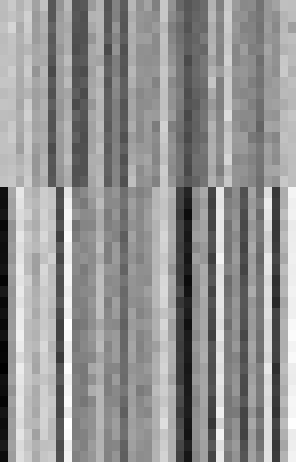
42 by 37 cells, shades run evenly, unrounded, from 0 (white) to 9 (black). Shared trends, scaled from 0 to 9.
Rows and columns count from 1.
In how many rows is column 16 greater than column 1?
17
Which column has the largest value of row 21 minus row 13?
1
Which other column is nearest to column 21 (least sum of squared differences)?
4
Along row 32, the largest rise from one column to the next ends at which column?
35
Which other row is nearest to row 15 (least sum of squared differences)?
2
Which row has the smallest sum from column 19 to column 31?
7
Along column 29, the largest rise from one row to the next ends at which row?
18
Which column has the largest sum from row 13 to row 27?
24
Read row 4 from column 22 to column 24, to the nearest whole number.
4 5 6
